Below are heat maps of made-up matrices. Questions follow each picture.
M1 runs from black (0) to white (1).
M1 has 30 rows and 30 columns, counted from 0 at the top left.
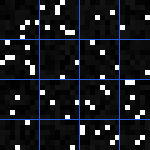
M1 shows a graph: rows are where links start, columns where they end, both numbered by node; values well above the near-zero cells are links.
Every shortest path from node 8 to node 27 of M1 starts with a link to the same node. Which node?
node 1
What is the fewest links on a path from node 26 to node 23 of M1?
7
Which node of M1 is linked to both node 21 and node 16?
node 25
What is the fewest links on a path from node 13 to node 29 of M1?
3
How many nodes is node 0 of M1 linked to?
1
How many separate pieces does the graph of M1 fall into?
2
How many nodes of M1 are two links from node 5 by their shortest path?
3
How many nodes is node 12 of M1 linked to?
3
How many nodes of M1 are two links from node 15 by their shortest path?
4
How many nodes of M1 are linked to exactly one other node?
6
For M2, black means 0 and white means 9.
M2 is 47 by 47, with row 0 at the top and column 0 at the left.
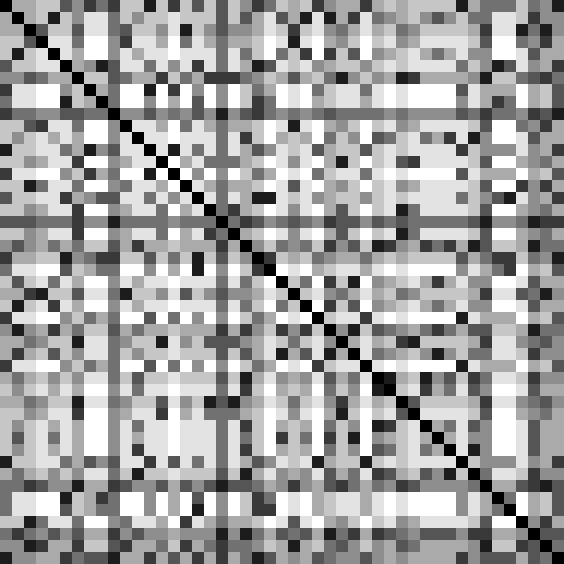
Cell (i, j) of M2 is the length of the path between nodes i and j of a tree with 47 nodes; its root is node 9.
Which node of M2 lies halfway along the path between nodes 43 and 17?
40
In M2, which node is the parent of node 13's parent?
6
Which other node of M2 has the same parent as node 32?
35
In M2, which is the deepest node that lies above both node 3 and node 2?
45
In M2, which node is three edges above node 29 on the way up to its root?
18
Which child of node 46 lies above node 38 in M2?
0
